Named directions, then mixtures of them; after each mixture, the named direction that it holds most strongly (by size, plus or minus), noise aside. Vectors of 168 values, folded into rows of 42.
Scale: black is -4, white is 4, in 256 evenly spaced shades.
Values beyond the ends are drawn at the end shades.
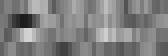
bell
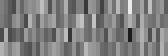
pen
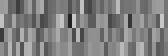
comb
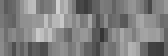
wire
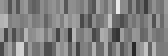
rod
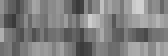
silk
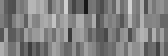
pen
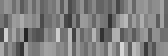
rod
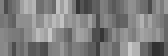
wire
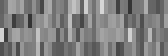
pen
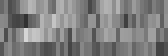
bell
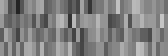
comb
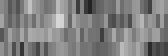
wire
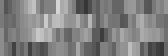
wire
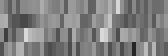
rod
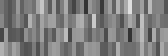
pen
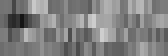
bell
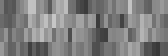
wire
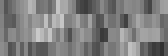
wire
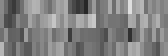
pen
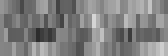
wire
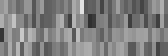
comb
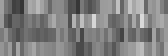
silk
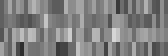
rod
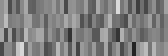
rod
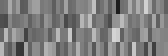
rod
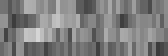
wire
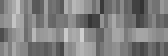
silk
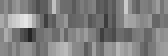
bell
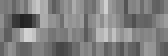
bell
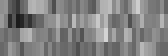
bell
